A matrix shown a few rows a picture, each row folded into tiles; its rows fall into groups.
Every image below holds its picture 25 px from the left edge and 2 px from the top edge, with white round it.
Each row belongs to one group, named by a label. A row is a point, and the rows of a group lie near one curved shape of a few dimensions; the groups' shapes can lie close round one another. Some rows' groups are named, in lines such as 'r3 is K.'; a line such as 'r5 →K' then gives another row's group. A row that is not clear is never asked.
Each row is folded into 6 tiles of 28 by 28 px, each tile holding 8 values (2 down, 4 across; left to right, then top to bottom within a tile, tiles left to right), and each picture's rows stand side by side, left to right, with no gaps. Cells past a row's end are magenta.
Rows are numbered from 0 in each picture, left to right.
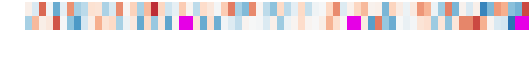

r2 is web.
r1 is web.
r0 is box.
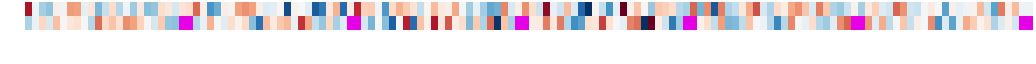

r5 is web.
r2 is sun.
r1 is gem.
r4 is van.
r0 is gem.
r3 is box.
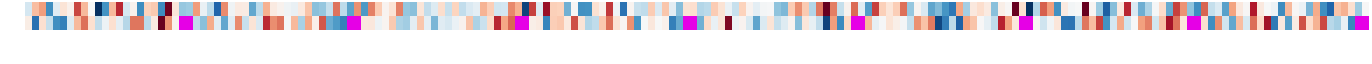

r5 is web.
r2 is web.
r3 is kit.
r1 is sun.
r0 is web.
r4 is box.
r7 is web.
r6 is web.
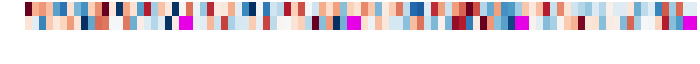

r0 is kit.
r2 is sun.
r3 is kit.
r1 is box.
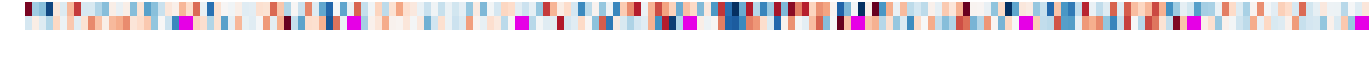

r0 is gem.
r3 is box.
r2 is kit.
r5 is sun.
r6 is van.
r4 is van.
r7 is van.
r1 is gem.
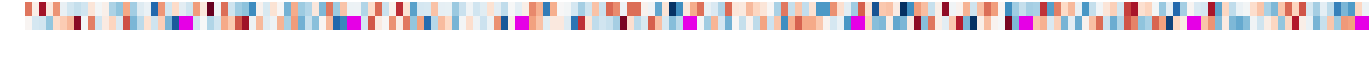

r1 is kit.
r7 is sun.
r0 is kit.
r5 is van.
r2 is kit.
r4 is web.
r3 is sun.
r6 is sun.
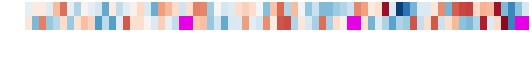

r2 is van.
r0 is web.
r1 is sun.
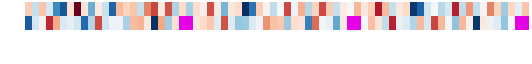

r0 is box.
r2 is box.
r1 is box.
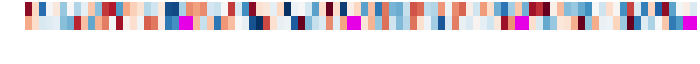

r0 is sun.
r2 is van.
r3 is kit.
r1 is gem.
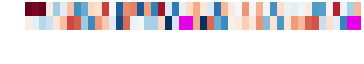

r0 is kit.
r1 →web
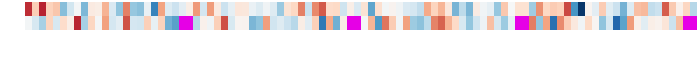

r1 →box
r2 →kit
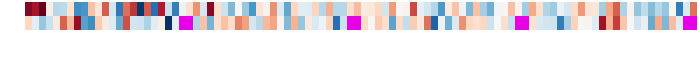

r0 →kit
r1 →kit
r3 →sun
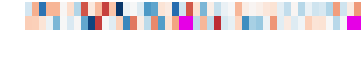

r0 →gem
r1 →kit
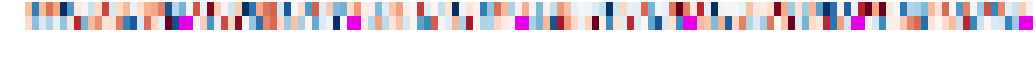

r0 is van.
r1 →kit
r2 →gem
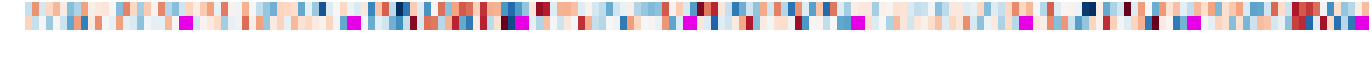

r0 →van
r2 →van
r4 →kit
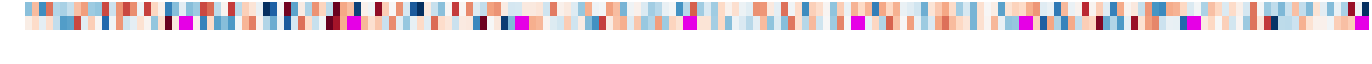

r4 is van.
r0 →van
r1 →web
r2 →box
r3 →gem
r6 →web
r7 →web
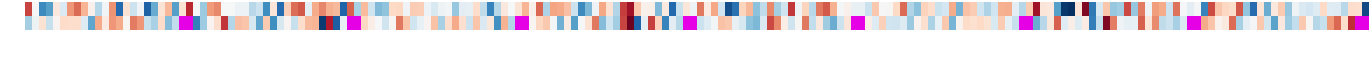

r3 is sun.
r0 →gem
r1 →box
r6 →box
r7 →web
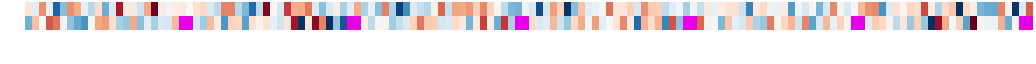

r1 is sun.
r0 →box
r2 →van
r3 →van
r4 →gem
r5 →gem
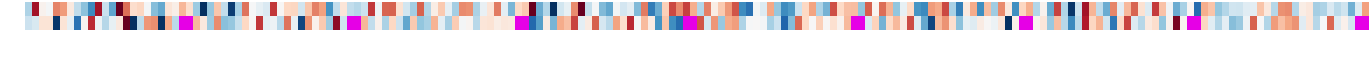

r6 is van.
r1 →van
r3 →gem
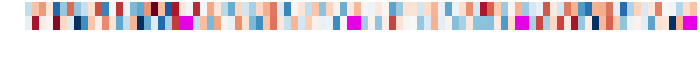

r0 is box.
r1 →kit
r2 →box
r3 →kit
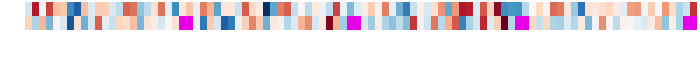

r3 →van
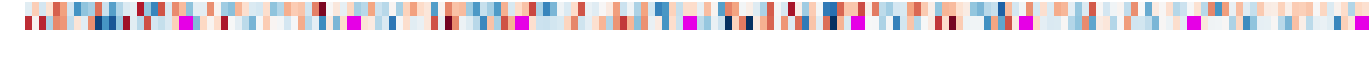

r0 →web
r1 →box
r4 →sun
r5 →sun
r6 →van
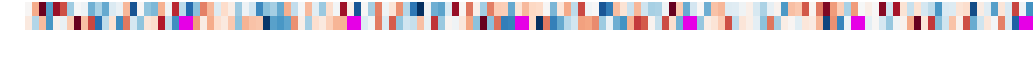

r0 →kit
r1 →web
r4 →box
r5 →kit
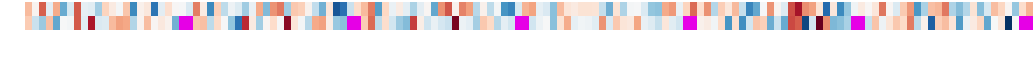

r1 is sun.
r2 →sun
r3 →gem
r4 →sun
